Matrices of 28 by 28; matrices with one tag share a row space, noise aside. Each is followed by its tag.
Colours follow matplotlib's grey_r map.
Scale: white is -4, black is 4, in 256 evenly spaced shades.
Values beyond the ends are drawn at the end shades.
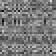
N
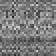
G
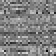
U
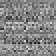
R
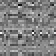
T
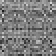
N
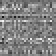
N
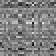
T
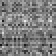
N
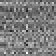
R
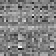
T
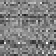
U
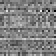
U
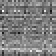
N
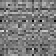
T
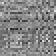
U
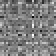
T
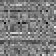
U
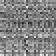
R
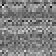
N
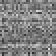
N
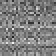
G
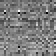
U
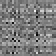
G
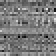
U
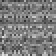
N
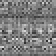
N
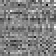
U
